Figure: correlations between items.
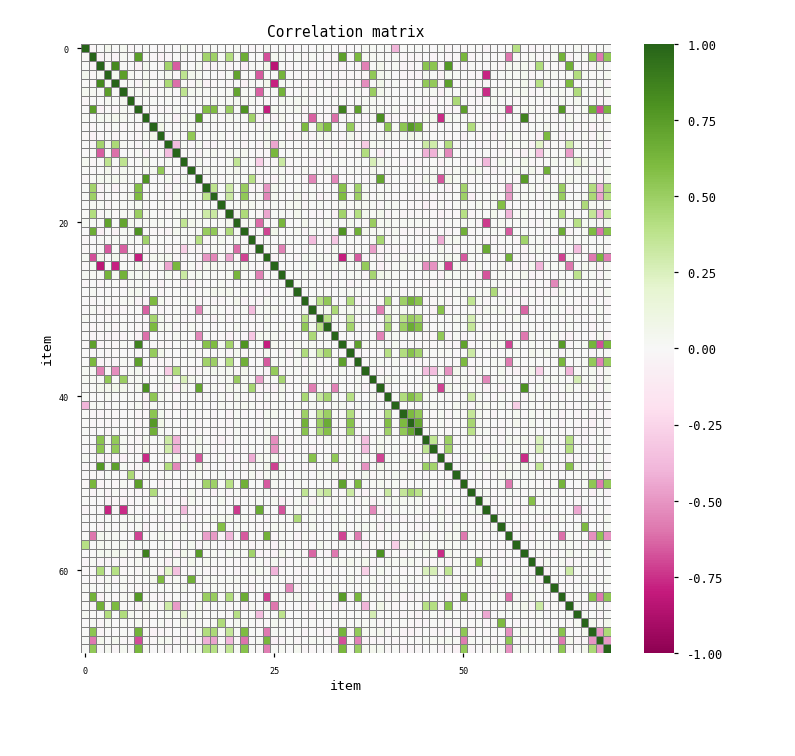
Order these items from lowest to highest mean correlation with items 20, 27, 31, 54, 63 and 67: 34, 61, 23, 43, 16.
23, 61, 43, 16, 34
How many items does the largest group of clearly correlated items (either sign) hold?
15
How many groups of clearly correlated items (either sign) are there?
12
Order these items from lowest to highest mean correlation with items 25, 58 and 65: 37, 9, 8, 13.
9, 13, 37, 8
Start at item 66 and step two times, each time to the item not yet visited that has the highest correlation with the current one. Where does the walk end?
18
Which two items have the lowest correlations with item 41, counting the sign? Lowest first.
0, 57
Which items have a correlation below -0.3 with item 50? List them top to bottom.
24, 56, 68
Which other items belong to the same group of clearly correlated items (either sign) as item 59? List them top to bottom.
52
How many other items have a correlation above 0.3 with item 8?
4
